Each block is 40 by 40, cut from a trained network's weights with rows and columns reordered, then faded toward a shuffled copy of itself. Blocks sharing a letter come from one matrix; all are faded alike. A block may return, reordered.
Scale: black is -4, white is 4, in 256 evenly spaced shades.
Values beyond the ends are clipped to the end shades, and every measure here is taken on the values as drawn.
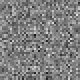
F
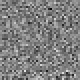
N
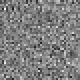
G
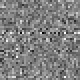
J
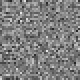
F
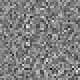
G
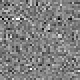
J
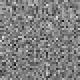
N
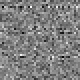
J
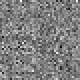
G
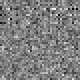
J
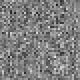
G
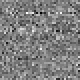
J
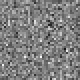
G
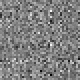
N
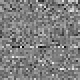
J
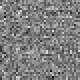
N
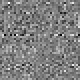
J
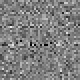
J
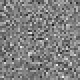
G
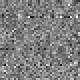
J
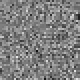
F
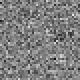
N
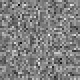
N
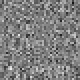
F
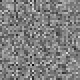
F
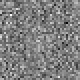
G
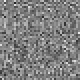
F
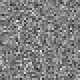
G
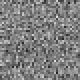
F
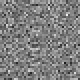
F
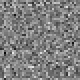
N
